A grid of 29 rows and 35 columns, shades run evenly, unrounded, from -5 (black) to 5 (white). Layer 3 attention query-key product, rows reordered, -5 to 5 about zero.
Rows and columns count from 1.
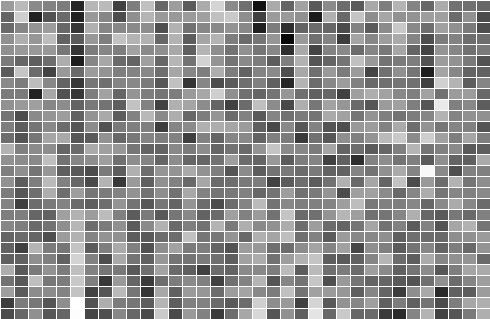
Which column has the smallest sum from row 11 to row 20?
2
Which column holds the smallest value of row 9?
3
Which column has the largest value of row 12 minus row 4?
21
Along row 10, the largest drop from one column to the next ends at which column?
33
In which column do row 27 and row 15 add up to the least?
26
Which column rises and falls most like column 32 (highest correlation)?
13
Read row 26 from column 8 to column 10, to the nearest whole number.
-3 1 -1
